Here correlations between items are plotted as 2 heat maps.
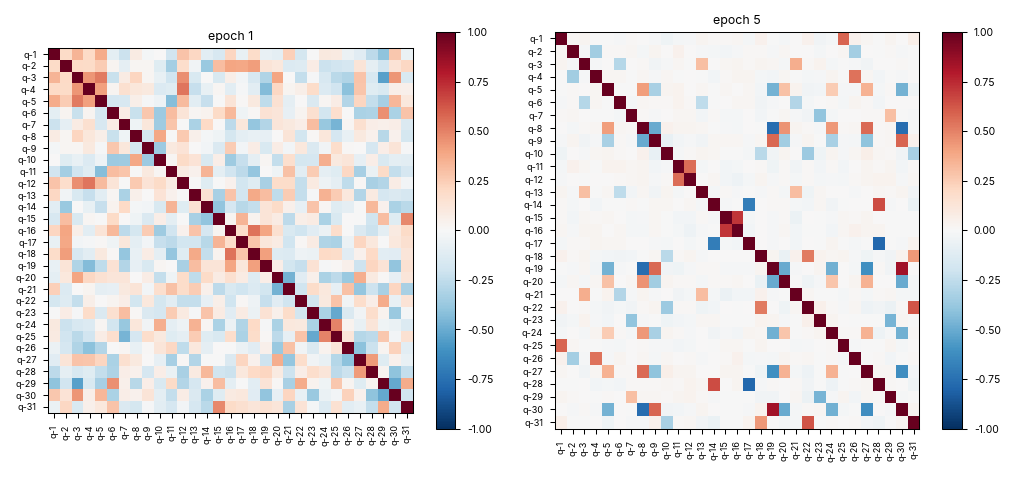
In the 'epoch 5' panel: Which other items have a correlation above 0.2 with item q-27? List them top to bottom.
q-5, q-8, q-20, q-24
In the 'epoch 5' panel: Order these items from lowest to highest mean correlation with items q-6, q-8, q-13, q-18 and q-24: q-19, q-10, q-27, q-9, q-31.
q-19, q-9, q-10, q-31, q-27
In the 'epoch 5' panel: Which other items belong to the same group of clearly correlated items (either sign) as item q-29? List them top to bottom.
q-7, q-23
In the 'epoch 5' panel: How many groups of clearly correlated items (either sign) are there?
9
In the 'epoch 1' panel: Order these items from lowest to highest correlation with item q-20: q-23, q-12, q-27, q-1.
q-1, q-23, q-12, q-27
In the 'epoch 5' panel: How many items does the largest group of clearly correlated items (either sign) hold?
8
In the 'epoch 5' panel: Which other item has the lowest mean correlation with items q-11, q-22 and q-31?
q-10
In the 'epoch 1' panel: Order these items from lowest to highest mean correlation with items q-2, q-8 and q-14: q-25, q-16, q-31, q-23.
q-25, q-31, q-16, q-23
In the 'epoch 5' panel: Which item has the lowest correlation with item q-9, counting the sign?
q-8
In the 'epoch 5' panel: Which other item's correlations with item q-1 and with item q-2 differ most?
q-25
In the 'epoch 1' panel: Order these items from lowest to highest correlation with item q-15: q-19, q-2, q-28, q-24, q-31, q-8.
q-24, q-28, q-8, q-19, q-2, q-31
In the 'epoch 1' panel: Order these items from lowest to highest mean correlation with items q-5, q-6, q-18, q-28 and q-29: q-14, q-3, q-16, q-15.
q-3, q-14, q-15, q-16
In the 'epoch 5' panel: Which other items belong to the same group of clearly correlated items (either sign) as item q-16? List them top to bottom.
q-15
